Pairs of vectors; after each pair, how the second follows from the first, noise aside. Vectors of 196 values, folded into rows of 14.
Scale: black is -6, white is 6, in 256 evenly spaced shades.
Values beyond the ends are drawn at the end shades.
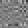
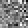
scaled up.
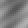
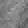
negated, shrunk.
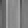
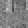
wrapped around, negated, partly zeroed.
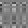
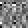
scaled up.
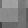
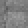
wrapped around, shrunk.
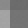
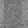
wrapped around, shrunk.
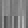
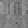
wrapped around, negated, shrunk.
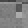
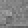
reversed, shrunk.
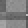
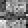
scaled up.
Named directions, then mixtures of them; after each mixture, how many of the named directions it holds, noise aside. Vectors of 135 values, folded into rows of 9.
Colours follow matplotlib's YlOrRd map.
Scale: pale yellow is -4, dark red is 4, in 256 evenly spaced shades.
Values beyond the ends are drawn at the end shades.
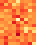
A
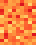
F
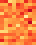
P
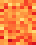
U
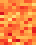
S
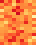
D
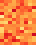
three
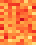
one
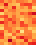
two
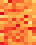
three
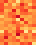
two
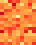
four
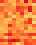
four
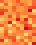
two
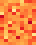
three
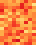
four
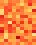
one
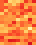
three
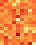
one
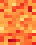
four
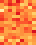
four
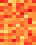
one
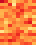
three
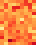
two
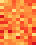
four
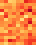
two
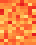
one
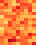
three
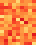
two
